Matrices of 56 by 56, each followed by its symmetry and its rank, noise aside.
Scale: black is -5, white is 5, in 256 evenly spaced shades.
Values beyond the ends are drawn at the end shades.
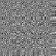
no symmetry, rank four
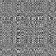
antisymmetric, rank four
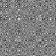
symmetric, rank five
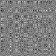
symmetric, rank four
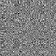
no symmetry, rank six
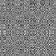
no symmetry, rank five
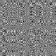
antisymmetric, rank six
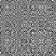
symmetric, rank four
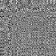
antisymmetric, rank six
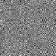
antisymmetric, rank four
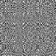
no symmetry, rank five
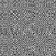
symmetric, rank four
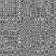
symmetric, rank five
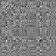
symmetric, rank four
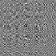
symmetric, rank five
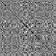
symmetric, rank four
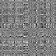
antisymmetric, rank four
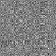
symmetric, rank five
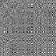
symmetric, rank four
